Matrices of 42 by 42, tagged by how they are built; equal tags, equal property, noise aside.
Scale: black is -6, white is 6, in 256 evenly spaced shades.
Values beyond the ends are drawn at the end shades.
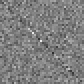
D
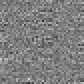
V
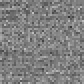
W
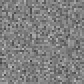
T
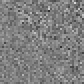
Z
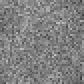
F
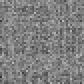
W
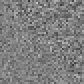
Z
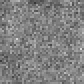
F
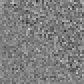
Z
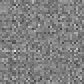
V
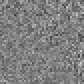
Z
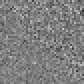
Z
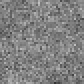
F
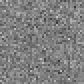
T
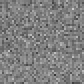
W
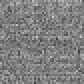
W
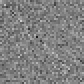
D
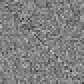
D
